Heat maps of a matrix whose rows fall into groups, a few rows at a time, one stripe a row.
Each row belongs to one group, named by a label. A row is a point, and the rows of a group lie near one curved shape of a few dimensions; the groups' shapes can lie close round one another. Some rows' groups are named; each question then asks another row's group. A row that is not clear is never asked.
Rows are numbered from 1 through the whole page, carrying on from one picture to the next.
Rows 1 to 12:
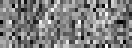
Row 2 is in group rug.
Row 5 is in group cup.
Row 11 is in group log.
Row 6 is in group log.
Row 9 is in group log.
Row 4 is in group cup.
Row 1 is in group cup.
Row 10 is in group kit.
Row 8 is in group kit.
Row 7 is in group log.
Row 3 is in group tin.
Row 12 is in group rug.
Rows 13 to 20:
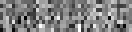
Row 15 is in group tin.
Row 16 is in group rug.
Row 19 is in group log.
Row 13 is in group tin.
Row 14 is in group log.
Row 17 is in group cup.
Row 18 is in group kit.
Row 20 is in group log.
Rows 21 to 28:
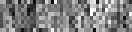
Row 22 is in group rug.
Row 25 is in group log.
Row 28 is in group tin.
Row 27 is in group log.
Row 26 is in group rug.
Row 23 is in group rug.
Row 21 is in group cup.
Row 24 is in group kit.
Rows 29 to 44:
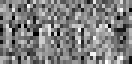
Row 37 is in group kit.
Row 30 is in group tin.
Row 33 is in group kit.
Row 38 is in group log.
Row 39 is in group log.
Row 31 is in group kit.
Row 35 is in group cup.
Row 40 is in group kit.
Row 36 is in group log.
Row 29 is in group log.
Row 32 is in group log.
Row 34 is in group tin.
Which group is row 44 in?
cup
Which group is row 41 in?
rug
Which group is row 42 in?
rug
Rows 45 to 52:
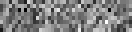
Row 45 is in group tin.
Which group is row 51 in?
rug
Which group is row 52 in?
log
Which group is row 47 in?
cup
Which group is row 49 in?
tin
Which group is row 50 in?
cup
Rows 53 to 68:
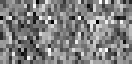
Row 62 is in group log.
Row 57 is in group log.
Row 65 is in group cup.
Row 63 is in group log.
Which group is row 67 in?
tin
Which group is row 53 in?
cup
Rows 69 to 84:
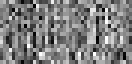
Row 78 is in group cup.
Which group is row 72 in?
kit
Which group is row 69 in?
tin
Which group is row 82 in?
log
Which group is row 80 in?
tin
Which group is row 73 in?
rug
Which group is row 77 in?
tin
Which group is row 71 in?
rug
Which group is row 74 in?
cup
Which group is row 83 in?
log
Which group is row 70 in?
tin
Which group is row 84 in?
tin
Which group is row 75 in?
cup
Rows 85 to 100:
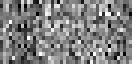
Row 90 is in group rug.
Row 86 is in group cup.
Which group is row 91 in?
cup
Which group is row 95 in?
log
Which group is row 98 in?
log
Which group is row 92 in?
kit
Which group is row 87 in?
cup
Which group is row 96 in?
cup
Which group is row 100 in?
kit
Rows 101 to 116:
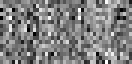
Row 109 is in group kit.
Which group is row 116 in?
rug
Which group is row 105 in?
log
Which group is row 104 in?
tin
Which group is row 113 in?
rug
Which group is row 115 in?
tin
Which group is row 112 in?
log
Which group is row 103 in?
log
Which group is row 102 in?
tin
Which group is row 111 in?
tin
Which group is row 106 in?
kit
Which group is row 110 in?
kit
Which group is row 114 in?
cup
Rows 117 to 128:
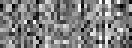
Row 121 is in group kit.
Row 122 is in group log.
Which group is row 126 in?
cup
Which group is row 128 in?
cup
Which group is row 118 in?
log
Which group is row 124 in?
kit
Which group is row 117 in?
cup
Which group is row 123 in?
rug
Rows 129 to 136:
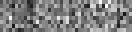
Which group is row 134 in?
tin
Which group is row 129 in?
rug
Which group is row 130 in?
rug
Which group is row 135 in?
kit
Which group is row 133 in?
rug
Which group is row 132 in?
log
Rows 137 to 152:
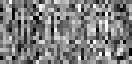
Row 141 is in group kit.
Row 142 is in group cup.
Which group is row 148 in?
kit
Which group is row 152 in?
tin
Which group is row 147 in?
log
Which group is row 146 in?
rug
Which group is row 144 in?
cup
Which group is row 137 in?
rug
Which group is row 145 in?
cup
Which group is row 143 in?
cup
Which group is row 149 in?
kit
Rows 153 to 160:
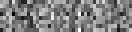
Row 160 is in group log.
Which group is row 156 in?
log
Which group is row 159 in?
tin
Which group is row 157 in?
tin
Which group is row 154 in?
kit
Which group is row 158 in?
log
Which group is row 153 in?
tin
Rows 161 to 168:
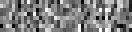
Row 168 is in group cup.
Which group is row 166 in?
kit
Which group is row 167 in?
log
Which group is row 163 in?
cup
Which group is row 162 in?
kit
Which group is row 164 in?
log
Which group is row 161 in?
kit
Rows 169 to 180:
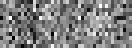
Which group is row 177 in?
cup
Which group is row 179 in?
tin
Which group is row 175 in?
rug
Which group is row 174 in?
kit
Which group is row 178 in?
kit
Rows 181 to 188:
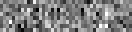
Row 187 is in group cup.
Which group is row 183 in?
kit
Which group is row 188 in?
tin
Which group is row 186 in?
rug
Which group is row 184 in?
cup
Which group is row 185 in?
kit
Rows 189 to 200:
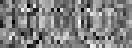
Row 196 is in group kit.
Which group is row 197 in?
tin
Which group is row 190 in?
log
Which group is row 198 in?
rug
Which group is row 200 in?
rug
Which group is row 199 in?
kit
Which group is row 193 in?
log
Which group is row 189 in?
log
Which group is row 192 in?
rug
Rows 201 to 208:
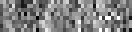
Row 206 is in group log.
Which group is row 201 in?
tin
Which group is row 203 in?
rug
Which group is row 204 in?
cup
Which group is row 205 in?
cup
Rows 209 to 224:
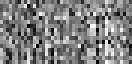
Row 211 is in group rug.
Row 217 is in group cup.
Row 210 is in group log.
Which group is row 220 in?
cup
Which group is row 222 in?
cup
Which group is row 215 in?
rug
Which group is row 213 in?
rug
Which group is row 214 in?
cup
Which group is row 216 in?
cup
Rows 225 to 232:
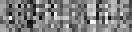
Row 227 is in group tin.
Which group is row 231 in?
tin
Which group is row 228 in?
cup
